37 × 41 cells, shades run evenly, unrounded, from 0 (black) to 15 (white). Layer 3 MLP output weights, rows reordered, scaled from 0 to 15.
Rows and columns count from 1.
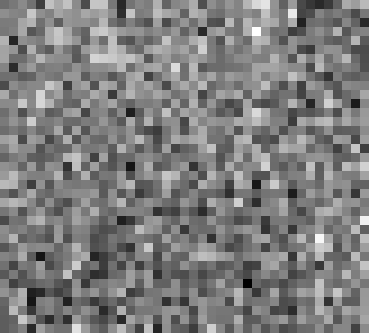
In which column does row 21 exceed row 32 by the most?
28
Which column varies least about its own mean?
25
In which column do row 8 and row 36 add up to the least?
2
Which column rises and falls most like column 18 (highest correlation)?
12
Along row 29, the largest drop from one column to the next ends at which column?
11
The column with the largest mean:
9
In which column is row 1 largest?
30
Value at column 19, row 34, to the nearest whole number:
3
